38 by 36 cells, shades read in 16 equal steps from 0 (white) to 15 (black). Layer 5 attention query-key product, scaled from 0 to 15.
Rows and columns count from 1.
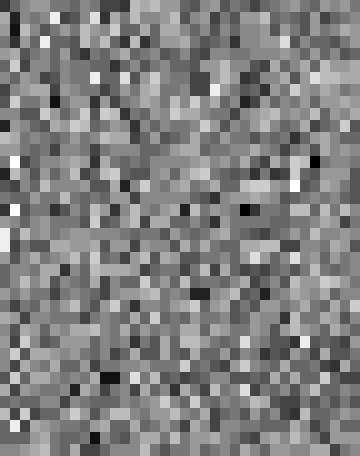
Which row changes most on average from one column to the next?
18
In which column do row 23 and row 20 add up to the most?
27
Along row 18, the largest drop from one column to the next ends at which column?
2
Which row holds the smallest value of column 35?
11
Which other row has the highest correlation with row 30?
36
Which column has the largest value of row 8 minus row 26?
20
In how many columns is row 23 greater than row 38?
19
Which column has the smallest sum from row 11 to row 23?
8
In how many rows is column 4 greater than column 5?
18
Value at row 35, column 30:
12
